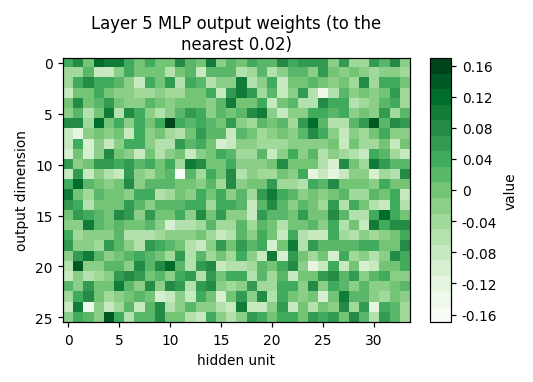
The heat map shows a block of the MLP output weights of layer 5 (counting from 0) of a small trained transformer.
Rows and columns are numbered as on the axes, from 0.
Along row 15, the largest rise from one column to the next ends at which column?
19
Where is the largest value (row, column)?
6, 10
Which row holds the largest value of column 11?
0
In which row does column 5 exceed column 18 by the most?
15
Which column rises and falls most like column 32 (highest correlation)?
3
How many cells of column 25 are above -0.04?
18
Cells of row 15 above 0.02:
14
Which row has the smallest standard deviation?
1
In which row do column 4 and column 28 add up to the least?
24
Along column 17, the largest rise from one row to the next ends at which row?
2
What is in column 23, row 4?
-0.06
